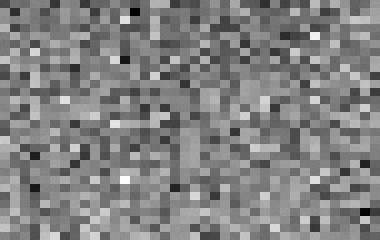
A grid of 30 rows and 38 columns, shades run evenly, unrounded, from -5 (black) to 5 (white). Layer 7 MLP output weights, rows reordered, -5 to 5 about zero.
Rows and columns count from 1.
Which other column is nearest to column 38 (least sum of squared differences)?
35
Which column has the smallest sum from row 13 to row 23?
18
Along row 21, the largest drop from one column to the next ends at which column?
37
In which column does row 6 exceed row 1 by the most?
6
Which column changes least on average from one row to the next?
19
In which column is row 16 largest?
12
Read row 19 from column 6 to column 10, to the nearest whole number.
2 -1 3 -2 1
